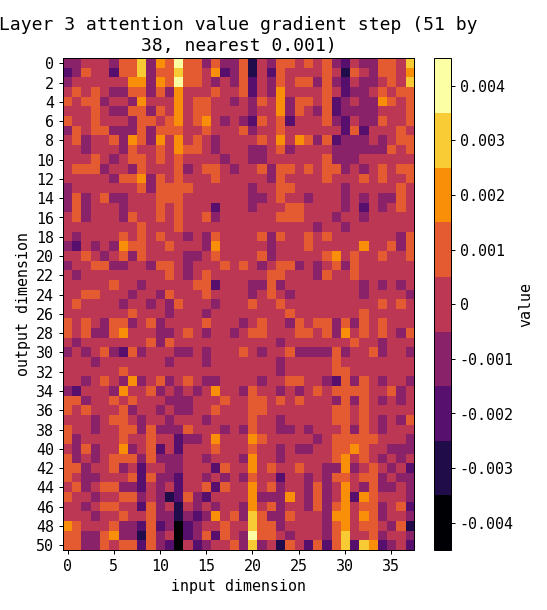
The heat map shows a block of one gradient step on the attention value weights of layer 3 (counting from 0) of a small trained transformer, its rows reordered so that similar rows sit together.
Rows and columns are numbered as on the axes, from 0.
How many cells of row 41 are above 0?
9
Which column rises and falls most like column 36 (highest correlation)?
1
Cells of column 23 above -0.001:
35
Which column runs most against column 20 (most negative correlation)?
12
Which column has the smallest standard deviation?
18
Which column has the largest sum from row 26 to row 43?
30
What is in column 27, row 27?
0.001
